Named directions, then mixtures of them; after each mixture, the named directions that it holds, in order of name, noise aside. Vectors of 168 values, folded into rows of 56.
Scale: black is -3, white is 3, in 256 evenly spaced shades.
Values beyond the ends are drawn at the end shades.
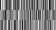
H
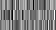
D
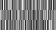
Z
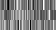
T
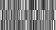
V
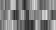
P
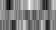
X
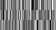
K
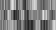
P.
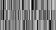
K, Z.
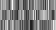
H, P, V.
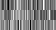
T.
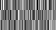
H, Z.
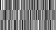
H.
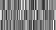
V.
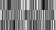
V, X.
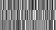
V, Z.
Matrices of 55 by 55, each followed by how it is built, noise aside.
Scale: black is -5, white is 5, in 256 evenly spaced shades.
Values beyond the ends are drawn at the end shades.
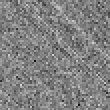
Toeplitz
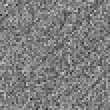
Hankel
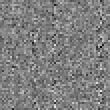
uneven columns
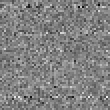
uneven rows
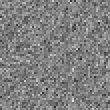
Hankel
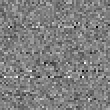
uneven rows
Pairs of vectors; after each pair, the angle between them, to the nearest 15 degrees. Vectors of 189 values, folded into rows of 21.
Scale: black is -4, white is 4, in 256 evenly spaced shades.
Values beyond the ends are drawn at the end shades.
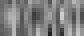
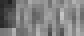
60 degrees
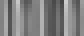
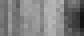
120 degrees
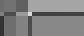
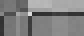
15 degrees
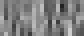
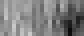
120 degrees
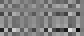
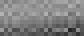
120 degrees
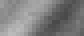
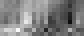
30 degrees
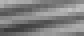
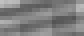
45 degrees
